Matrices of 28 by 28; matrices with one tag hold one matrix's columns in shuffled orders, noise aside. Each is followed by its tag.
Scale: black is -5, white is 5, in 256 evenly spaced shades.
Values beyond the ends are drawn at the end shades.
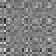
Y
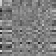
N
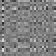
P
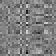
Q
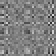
Q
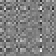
P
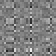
Y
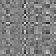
Q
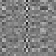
P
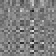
N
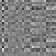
P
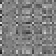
Q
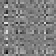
Q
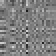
N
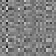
P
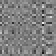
Q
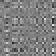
Y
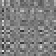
N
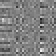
Y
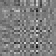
N
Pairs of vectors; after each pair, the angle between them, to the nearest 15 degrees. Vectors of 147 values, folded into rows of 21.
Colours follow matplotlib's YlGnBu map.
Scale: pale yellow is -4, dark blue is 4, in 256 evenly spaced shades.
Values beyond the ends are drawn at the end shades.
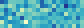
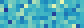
75 degrees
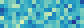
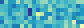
120 degrees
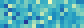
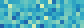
60 degrees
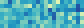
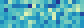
150 degrees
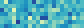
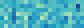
120 degrees
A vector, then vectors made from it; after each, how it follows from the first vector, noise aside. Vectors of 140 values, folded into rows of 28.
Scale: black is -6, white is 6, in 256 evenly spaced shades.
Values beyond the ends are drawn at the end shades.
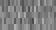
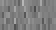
negated, partly zeroed.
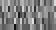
negated, scaled up.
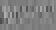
wrapped around, negated, partly zeroed.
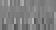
negated, partly zeroed.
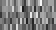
reversed, scaled up.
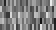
wrapped around, scaled up.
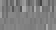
reversed, negated, partly zeroed.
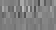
negated, partly zeroed.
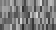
reversed, scaled up.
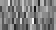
negated, scaled up.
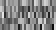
wrapped around, scaled up.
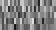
negated, scaled up.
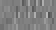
wrapped around, negated, partly zeroed.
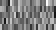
wrapped around, scaled up.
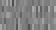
wrapped around, negated, partly zeroed.
